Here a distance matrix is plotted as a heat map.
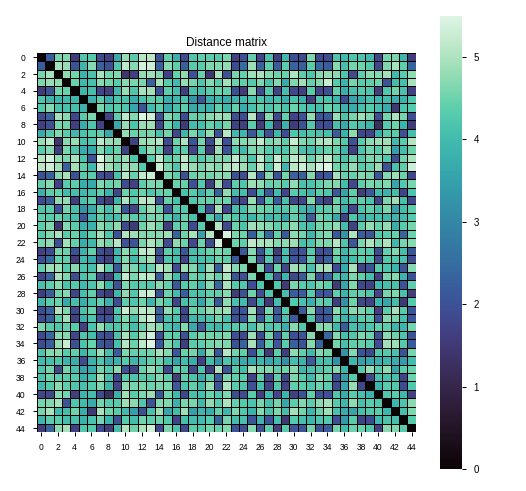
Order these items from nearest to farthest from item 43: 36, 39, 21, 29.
29, 39, 21, 36
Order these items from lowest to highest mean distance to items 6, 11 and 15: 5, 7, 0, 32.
5, 32, 0, 7
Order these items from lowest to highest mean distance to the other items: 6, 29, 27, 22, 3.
29, 27, 6, 22, 3
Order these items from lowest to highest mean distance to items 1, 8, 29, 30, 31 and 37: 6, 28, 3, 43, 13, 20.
28, 43, 20, 6, 3, 13
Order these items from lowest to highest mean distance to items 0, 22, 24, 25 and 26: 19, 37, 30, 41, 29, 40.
40, 30, 29, 37, 19, 41
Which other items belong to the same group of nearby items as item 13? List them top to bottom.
3, 41
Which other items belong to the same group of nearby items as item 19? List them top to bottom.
5, 32, 36
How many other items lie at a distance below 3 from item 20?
7
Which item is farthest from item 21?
22
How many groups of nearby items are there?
6
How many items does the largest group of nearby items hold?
17
